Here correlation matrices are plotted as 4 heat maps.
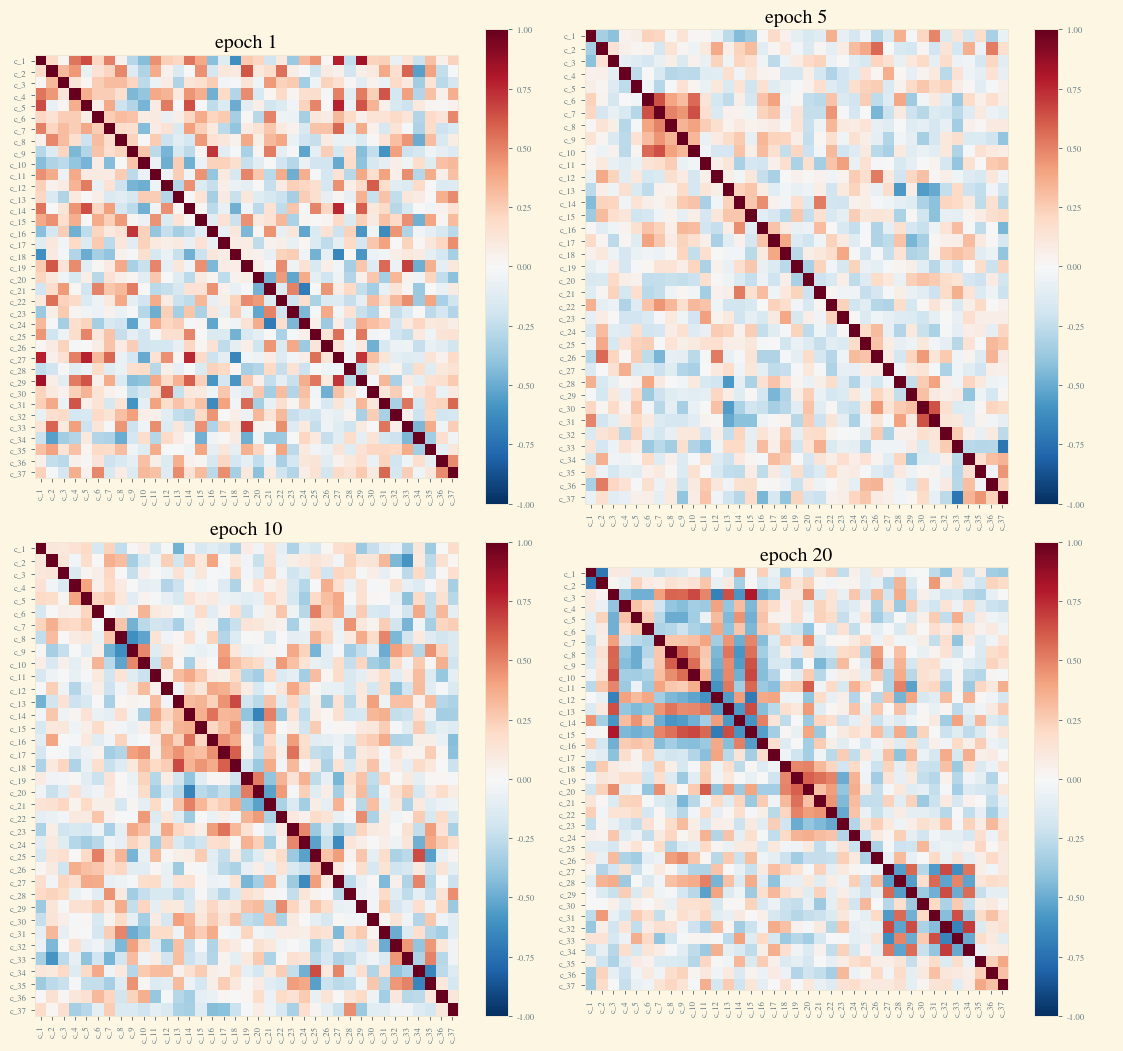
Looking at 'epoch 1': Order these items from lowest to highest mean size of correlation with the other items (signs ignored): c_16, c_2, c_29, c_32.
c_32, c_2, c_16, c_29
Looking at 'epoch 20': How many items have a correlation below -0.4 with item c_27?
3
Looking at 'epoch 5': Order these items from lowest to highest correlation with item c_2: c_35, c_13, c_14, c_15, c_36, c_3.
c_35, c_13, c_3, c_14, c_15, c_36
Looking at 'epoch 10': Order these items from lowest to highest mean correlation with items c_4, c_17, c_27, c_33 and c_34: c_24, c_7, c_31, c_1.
c_24, c_7, c_31, c_1
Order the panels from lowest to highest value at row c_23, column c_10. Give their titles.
epoch 1, epoch 5, epoch 20, epoch 10
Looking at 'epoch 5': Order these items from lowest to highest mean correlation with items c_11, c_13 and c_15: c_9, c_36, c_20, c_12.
c_20, c_9, c_12, c_36
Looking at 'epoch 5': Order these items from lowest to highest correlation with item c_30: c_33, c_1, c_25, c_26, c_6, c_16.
c_16, c_33, c_6, c_25, c_1, c_26
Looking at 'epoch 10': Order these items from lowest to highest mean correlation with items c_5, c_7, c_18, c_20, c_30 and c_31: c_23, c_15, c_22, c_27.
c_27, c_23, c_22, c_15
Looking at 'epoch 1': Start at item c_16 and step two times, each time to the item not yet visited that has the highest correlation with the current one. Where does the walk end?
c_21
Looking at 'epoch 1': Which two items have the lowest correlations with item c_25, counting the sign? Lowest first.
c_18, c_22
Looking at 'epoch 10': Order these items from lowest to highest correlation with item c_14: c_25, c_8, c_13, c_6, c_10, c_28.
c_10, c_28, c_6, c_25, c_8, c_13
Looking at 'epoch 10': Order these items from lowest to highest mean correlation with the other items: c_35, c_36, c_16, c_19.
c_35, c_19, c_36, c_16
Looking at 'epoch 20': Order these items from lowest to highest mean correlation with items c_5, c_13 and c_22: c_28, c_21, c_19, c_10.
c_10, c_28, c_21, c_19
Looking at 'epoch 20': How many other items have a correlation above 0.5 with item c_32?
3
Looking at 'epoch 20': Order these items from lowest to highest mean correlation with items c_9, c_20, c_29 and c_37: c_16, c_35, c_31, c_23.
c_16, c_31, c_35, c_23
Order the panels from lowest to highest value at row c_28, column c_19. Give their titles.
epoch 1, epoch 20, epoch 5, epoch 10
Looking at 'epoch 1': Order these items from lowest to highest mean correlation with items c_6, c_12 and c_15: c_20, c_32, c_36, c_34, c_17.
c_34, c_20, c_36, c_32, c_17
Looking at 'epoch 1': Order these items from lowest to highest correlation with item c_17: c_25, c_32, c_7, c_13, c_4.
c_7, c_25, c_32, c_13, c_4
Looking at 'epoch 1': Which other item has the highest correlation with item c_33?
c_19
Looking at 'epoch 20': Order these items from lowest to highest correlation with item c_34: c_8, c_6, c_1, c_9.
c_1, c_9, c_8, c_6
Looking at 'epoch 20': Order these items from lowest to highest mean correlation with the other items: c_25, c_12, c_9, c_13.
c_12, c_25, c_9, c_13
